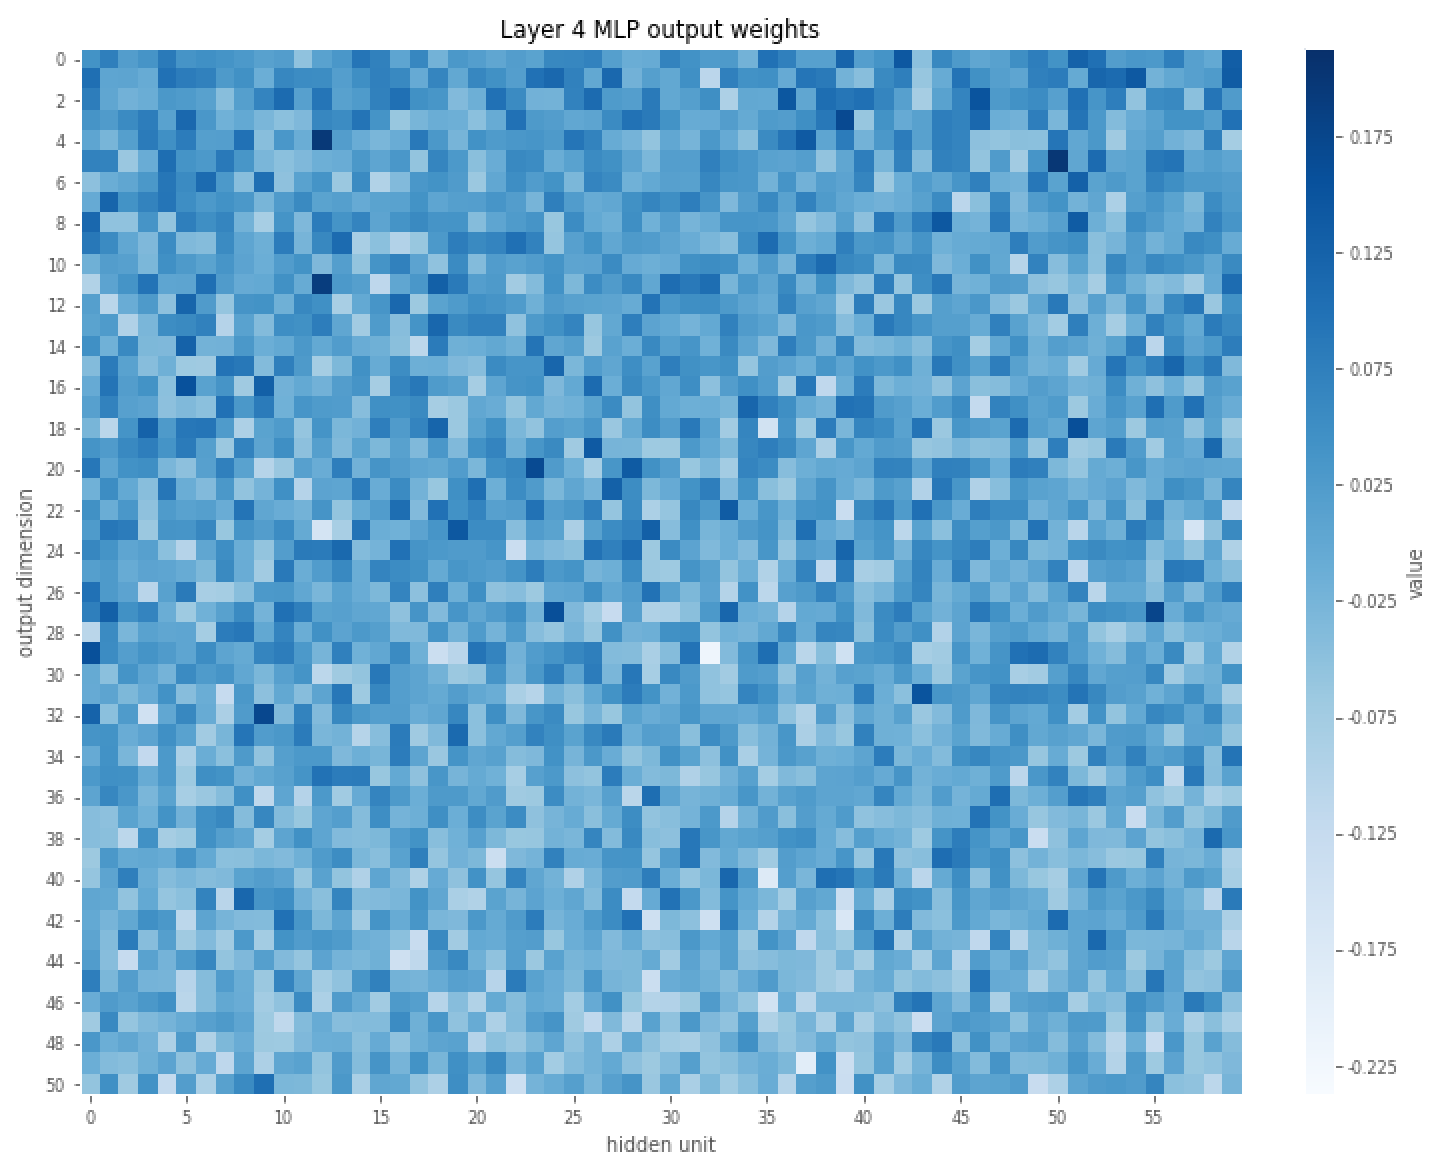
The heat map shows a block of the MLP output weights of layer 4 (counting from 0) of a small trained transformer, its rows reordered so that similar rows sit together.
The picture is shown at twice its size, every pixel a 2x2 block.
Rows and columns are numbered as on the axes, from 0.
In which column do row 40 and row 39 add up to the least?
35
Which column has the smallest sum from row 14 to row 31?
32
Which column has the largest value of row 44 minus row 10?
48
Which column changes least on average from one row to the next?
45
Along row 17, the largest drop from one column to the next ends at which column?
46
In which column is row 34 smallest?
3
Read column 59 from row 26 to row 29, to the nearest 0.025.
0.075 0 0 -0.1
